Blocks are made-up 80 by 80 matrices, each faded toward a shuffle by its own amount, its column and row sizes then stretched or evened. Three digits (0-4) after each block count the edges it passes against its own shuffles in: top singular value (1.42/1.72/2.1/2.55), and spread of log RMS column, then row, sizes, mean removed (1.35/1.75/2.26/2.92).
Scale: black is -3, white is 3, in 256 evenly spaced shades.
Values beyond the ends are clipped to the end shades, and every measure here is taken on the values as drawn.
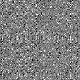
3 2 0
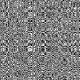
4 4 2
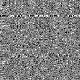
3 0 2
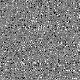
2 1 2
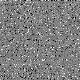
1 0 3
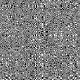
3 3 2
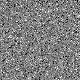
0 1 0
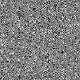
1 3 0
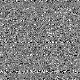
1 1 4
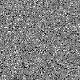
2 0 2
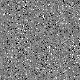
1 2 0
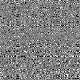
3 1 4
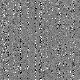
0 4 0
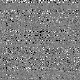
1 1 4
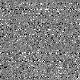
0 1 4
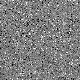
0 1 1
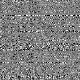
2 1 4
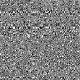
3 0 3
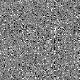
2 3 1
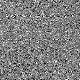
0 0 2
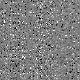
1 3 1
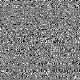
2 0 4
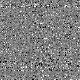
0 2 3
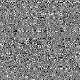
2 1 4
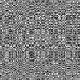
4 0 3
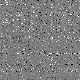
0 1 3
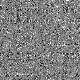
1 1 2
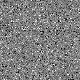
0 0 2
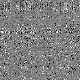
2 2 3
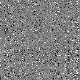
1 3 2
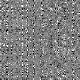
3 4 1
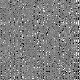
3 4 0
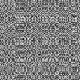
4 0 3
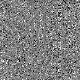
1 3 0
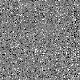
1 2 2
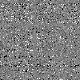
0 2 3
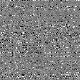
2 1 4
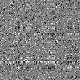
3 0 2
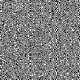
3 3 0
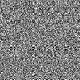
3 1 2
